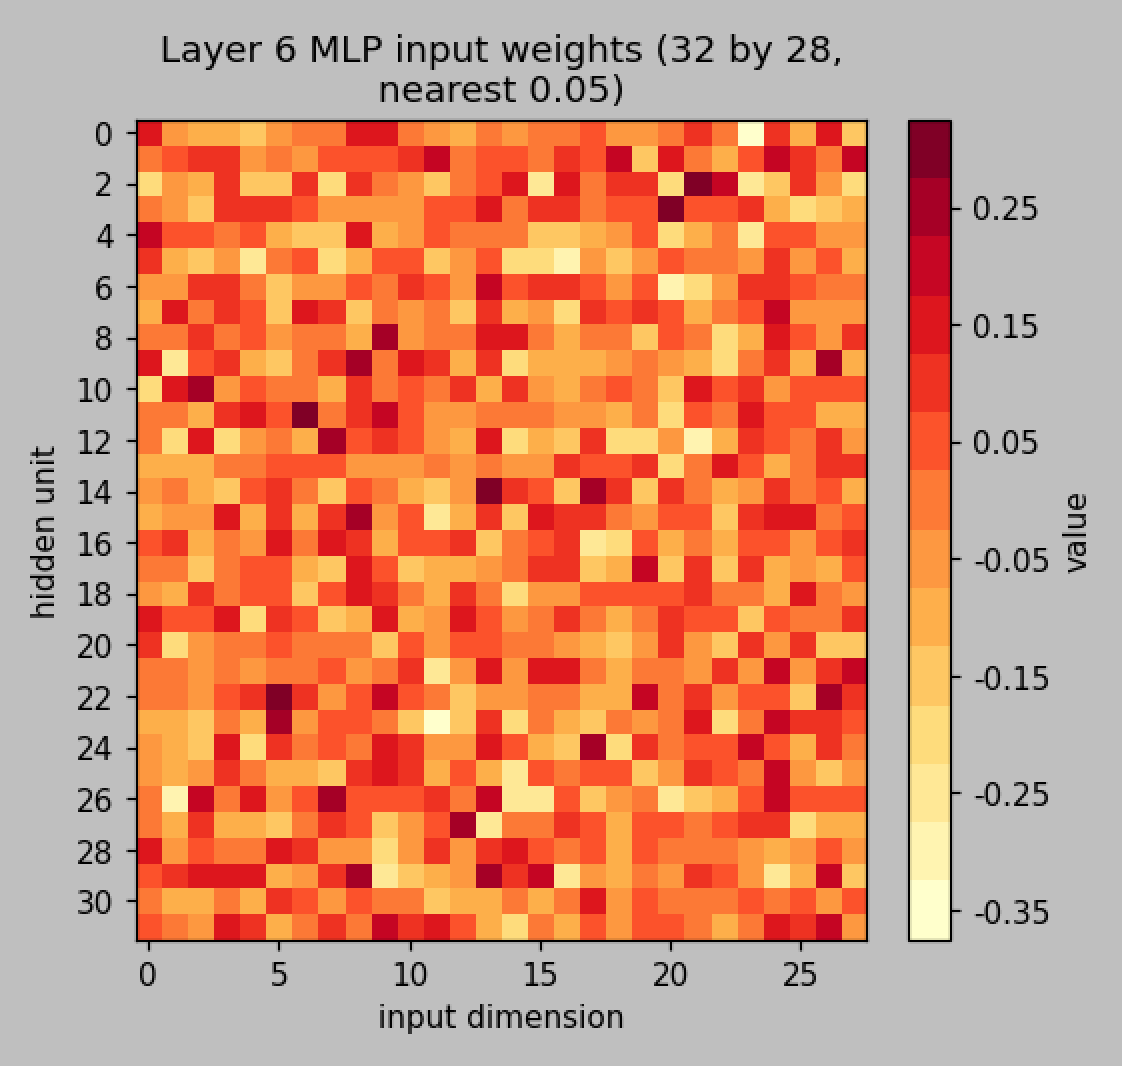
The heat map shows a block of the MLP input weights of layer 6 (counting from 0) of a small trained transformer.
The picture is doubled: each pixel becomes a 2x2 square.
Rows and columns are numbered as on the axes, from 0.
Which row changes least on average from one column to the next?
13
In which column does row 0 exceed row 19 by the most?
8
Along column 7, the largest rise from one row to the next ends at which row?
26
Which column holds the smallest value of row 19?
4
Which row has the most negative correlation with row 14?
16
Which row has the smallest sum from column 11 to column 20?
5
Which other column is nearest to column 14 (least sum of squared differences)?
1
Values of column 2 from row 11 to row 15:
-0.1 0.15 -0.1 -0.1 -0.05
